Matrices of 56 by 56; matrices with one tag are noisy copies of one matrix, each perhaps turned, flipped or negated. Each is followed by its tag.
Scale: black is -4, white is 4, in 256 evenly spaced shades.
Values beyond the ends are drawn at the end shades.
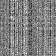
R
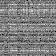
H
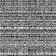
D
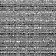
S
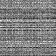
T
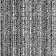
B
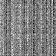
S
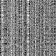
D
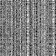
D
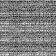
B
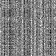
H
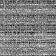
B
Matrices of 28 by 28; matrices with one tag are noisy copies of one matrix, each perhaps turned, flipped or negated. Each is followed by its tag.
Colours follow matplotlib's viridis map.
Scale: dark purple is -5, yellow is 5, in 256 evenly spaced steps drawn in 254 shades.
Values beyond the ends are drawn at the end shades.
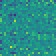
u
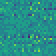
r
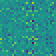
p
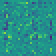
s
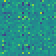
p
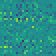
r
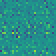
p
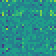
u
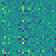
p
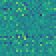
r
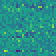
s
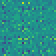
p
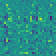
s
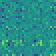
u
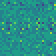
p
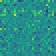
u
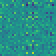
p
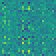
p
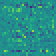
s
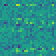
s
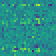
s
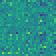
u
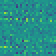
r
